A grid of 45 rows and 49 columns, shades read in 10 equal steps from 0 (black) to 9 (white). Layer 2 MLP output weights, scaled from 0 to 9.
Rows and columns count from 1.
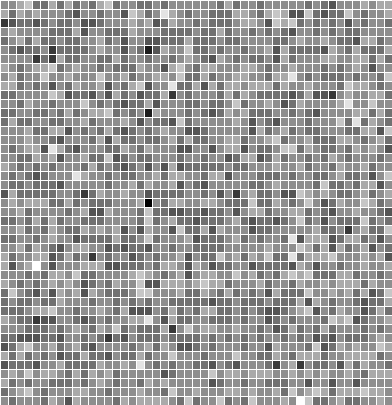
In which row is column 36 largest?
17
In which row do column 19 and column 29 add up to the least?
23
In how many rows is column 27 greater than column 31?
11
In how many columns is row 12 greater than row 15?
19
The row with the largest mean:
44
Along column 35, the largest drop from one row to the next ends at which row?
41
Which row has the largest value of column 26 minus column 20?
32
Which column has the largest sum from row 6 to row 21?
45
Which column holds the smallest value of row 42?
21
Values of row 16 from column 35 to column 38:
7 4 5 5
